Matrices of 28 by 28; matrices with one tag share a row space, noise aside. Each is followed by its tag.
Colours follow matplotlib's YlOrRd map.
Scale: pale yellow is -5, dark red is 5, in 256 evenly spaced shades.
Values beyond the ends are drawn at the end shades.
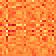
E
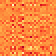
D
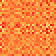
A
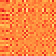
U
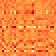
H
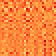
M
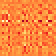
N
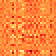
D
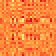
D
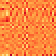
U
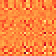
M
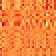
A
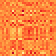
D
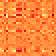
E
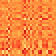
N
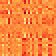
N
